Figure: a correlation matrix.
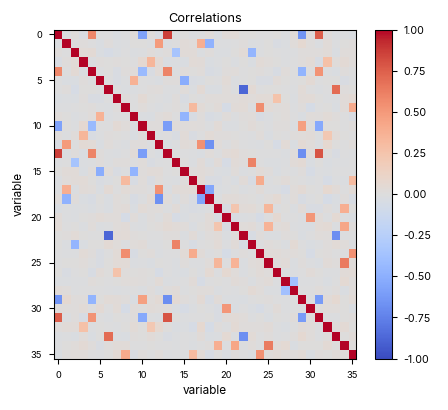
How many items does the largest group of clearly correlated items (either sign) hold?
6
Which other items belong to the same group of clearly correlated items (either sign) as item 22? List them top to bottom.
6, 33
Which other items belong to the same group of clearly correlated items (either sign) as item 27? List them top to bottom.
28
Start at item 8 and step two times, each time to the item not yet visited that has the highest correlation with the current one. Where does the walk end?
35
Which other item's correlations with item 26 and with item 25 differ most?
34
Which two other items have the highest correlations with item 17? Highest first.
12, 1
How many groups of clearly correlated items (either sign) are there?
11
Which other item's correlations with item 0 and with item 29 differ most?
13
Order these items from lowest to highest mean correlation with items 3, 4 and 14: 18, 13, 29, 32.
29, 18, 32, 13
